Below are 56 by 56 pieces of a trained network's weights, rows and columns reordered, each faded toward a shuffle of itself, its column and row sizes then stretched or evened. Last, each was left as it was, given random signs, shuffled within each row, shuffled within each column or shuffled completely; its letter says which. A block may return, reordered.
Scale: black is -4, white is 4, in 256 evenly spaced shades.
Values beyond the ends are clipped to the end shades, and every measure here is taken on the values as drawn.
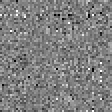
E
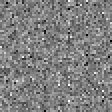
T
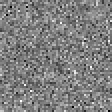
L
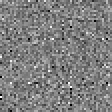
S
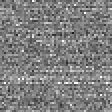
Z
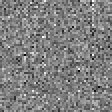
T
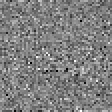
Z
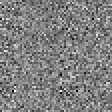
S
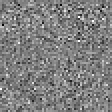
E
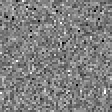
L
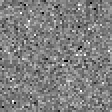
L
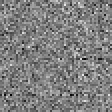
S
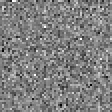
E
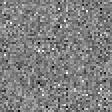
T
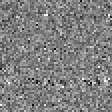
S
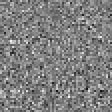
E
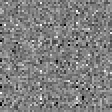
S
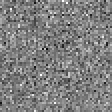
E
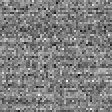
Z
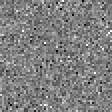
L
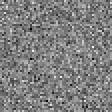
L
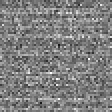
E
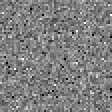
L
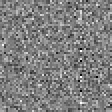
T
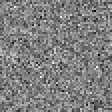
L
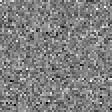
Z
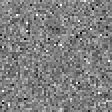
L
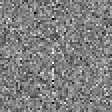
T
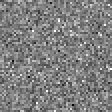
L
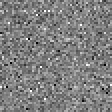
Z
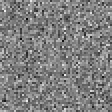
T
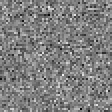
Z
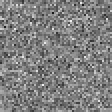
L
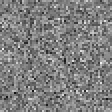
Z
